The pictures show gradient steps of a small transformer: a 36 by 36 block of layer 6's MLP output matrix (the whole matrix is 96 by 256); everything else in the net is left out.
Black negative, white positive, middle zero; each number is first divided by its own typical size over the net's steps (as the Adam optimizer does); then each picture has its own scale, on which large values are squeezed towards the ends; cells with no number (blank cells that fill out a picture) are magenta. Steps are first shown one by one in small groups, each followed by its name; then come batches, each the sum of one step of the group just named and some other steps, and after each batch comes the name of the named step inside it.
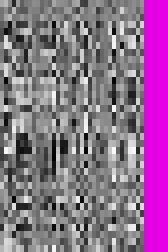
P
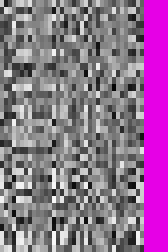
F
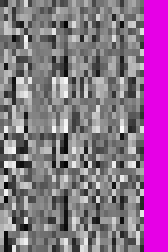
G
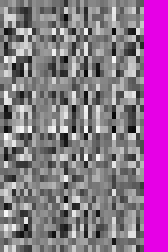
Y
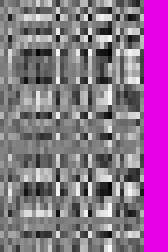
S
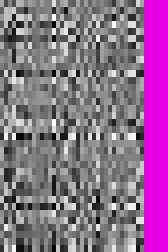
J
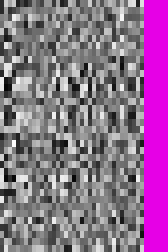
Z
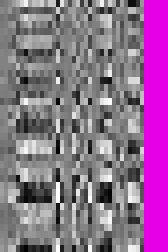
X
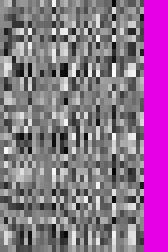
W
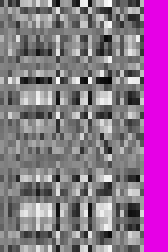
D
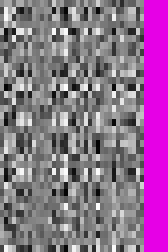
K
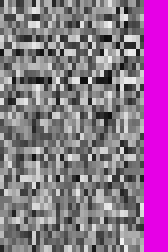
D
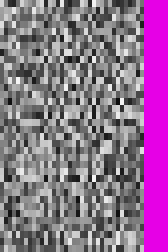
K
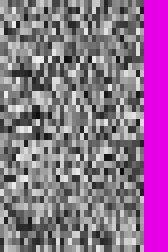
Y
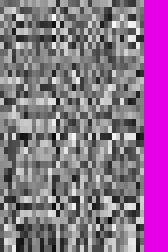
J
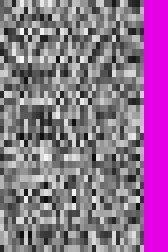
W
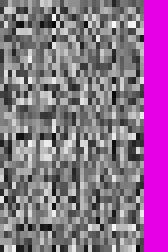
J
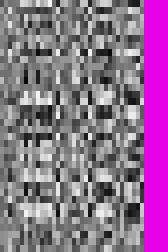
S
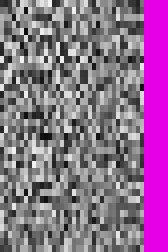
G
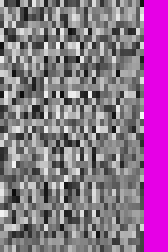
Y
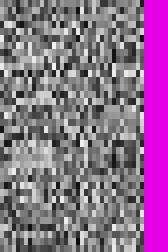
W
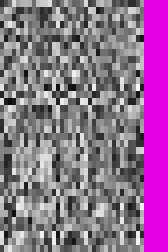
F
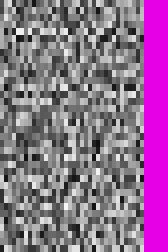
K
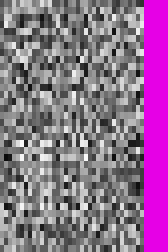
Y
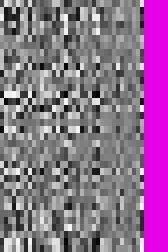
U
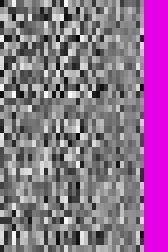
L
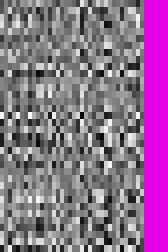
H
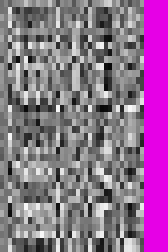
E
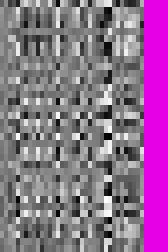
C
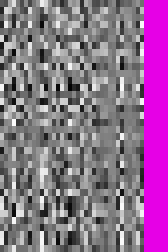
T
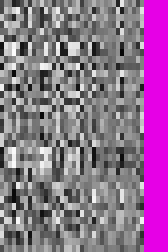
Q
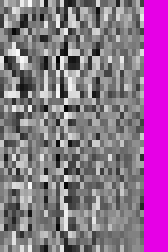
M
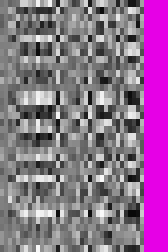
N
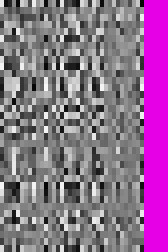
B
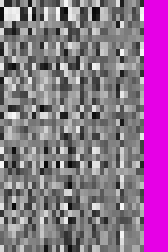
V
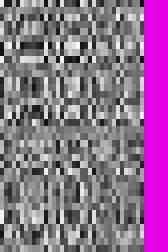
B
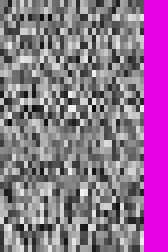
U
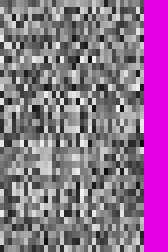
L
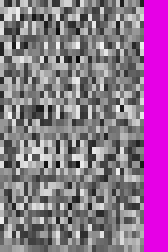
V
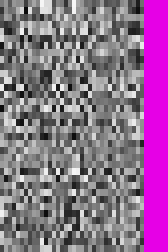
T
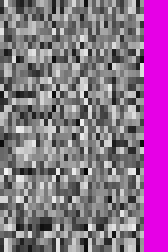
H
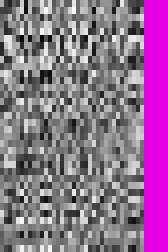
Q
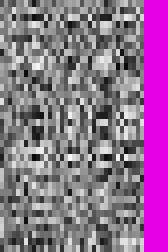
Q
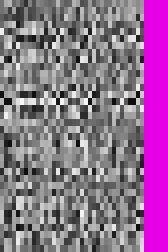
U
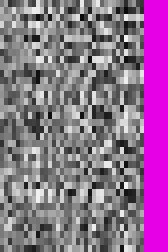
H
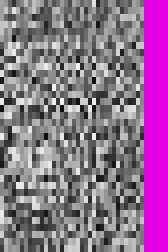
Q
